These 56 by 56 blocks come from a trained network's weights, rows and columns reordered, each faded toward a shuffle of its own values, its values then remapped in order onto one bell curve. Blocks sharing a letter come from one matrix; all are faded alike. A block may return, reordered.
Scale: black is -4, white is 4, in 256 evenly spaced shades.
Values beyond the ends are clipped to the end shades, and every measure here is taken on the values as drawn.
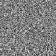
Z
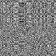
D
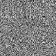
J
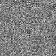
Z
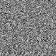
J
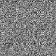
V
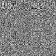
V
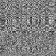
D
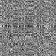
D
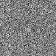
J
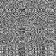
D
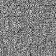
J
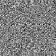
Z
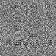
V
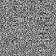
V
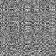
D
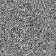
V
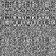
D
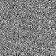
V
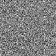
Z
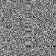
V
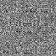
V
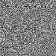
J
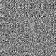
V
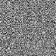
V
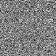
V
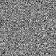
J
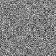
V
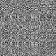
D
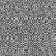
D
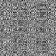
D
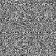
V
